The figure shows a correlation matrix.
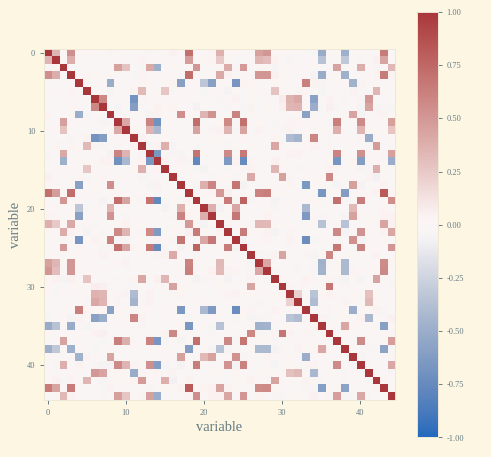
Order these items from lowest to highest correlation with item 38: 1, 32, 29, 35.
1, 29, 32, 35
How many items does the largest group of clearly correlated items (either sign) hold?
11
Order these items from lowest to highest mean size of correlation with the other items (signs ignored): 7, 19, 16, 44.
16, 7, 44, 19
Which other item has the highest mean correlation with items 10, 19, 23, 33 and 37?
25
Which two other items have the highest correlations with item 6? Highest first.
7, 41
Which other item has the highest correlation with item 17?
24
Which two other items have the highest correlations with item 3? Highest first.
18, 43
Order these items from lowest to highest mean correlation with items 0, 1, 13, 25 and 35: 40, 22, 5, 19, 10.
5, 22, 10, 40, 19
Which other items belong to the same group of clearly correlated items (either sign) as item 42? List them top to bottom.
5, 12, 15, 29
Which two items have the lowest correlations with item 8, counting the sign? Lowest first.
33, 4
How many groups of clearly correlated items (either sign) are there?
6
